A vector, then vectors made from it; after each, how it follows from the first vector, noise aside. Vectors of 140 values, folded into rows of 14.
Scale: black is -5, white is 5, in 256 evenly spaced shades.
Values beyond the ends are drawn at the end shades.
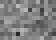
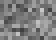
negated.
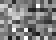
reversed, negated, scaled up.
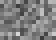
negated.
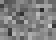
wrapped around.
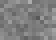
wrapped around, negated, shrunk.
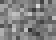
reversed, negated.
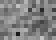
copied.
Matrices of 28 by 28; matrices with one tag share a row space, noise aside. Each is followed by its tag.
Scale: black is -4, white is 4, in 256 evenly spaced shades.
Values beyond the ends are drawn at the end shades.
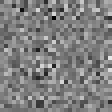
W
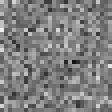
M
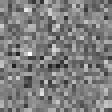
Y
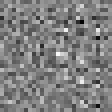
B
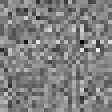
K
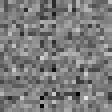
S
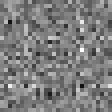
K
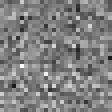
S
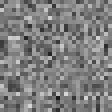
Y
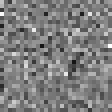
M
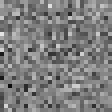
M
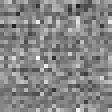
S
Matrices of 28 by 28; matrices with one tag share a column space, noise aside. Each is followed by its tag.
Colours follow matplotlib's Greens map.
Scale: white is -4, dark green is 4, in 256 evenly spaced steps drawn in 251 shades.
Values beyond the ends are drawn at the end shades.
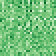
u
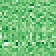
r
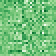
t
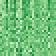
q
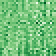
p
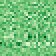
r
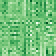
p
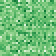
t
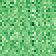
t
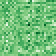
t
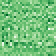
r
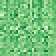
q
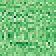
r
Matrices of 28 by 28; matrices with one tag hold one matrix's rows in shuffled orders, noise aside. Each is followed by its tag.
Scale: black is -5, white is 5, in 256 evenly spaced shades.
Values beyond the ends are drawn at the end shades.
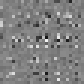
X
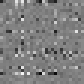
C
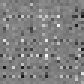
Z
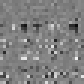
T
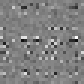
T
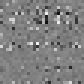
X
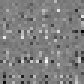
Z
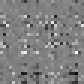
T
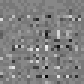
X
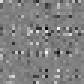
X
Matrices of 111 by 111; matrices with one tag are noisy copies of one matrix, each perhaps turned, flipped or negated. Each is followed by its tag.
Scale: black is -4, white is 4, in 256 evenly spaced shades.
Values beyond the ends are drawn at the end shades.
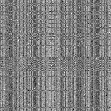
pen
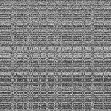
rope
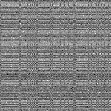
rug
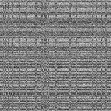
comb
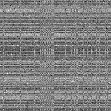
pen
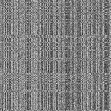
rug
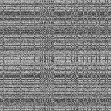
pen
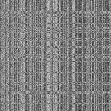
rope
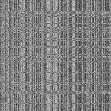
rope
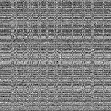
rope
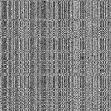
rug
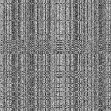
pen
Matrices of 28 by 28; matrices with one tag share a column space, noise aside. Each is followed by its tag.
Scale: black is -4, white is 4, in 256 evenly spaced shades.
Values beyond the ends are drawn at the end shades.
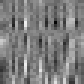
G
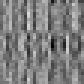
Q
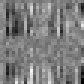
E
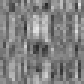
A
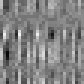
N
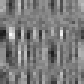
N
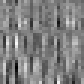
G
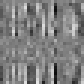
E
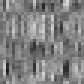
A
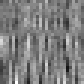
G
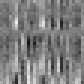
G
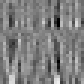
G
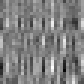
G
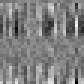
E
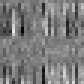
E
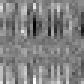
E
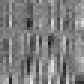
G
